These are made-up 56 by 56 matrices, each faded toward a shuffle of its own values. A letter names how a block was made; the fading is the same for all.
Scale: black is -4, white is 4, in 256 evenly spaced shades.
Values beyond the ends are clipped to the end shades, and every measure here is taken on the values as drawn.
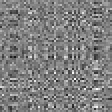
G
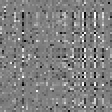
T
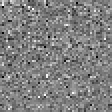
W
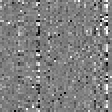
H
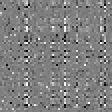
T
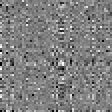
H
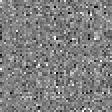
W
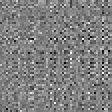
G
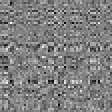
G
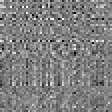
G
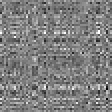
G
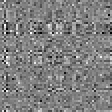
G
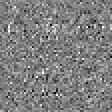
W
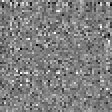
W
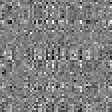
G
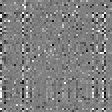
T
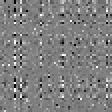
T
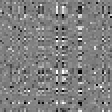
T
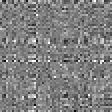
G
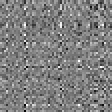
G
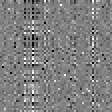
T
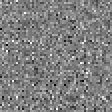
W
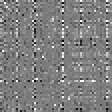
T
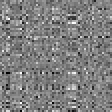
G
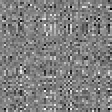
H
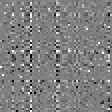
T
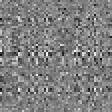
G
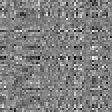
G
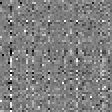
H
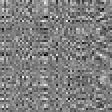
G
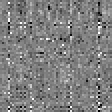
H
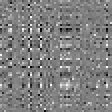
T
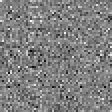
W
